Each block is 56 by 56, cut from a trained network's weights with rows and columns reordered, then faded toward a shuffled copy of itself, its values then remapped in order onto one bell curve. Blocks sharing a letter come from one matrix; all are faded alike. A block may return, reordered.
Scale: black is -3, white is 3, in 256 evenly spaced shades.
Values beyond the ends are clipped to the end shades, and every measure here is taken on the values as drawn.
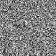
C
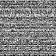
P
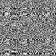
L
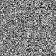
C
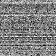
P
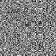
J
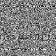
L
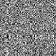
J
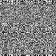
L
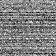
P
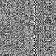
J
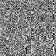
J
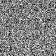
C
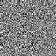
J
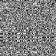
L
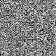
C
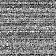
P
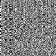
J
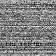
P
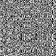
J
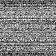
P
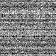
P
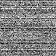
P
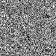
C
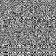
L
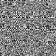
L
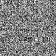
C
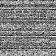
P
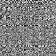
L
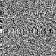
J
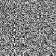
J
